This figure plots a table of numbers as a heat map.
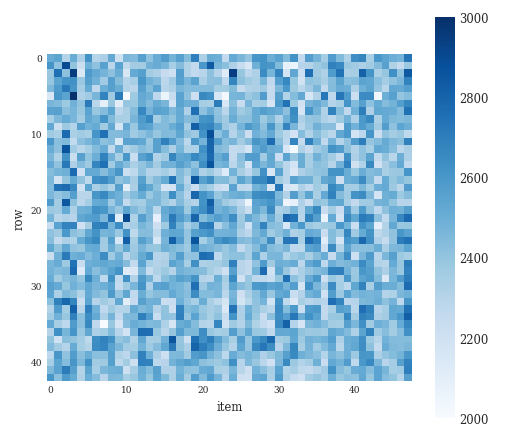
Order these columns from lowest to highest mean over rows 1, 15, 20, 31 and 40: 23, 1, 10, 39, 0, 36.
36, 23, 10, 1, 0, 39
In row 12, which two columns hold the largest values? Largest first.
2, 21
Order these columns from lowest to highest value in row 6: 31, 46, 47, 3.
3, 46, 47, 31
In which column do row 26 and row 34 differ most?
47
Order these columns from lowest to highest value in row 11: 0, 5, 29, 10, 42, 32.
42, 5, 10, 0, 32, 29
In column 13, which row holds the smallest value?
28
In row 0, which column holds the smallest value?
9
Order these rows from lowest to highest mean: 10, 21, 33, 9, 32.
32, 10, 33, 9, 21
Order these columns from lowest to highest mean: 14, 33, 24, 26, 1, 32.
33, 26, 14, 32, 1, 24
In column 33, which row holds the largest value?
22
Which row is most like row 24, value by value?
21
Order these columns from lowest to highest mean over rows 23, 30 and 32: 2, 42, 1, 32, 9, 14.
32, 9, 14, 42, 1, 2
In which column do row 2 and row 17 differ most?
34
